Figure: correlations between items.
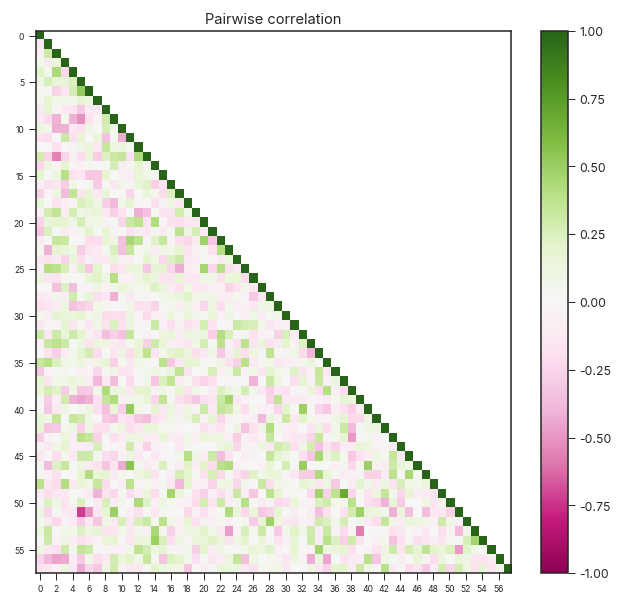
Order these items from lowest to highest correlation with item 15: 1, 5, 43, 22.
5, 1, 43, 22
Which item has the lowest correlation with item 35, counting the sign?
56
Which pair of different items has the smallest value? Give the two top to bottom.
5, 51
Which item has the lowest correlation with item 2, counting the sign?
13
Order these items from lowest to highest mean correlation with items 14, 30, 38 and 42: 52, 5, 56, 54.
5, 56, 52, 54
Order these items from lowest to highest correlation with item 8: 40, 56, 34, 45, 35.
40, 45, 56, 34, 35
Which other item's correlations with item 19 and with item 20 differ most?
12
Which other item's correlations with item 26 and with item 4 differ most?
9
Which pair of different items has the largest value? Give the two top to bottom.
37, 49
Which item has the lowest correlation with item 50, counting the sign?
42
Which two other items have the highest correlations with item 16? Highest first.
49, 37
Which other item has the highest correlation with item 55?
34
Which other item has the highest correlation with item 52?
28
